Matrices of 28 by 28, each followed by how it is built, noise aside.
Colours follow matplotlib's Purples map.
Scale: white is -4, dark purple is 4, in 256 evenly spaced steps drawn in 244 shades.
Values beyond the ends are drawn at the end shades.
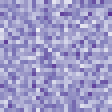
repeating rows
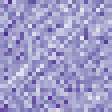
Hankel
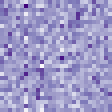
uneven columns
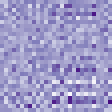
low rank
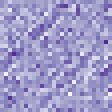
Hankel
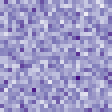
repeating rows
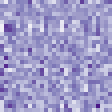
low rank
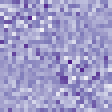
block diagonal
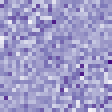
block diagonal
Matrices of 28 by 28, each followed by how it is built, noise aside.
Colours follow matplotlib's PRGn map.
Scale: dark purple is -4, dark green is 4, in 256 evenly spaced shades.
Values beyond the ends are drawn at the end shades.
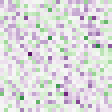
Toeplitz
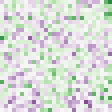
smooth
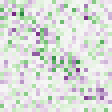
banded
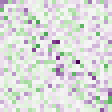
banded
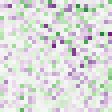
upper triangular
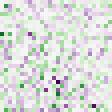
lower triangular
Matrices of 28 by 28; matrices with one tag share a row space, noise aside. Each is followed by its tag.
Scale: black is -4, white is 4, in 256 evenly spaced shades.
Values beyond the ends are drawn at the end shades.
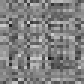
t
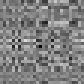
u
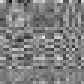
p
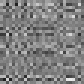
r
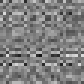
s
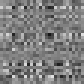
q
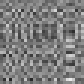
r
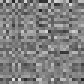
u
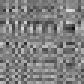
r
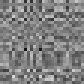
q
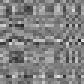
p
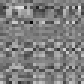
p
